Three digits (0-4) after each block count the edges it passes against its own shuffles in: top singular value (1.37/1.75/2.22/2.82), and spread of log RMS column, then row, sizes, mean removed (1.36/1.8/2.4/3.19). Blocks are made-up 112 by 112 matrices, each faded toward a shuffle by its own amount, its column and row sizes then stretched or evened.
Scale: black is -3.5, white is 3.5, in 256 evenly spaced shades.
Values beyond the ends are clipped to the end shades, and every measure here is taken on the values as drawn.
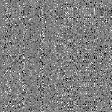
3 3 0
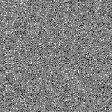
3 1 0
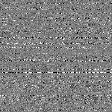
2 0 4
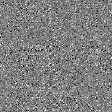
2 2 2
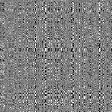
4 4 3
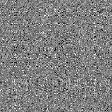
3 2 3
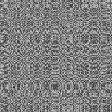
4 2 0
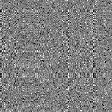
4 3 1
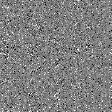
0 3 1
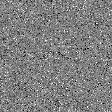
1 0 1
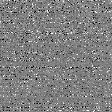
2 1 4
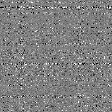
1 2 4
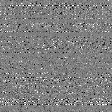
3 0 4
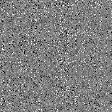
0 3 2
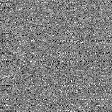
2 0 3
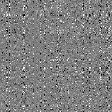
3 4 2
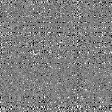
3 3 4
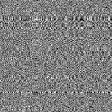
4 1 3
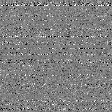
1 0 4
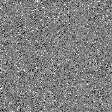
0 2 0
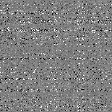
1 2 4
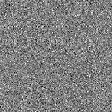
3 0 1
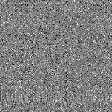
3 1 0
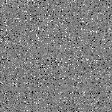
0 2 3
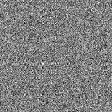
2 1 0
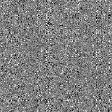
3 3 1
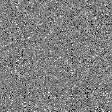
0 3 2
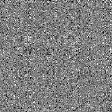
2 3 1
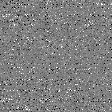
0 1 3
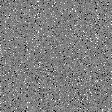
1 2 0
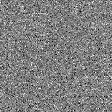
2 0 0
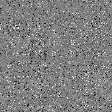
1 2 2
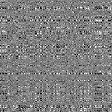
4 2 4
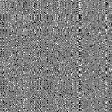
4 3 0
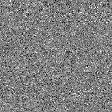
2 0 2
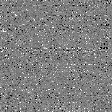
2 1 3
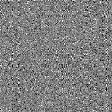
3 2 1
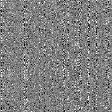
3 4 0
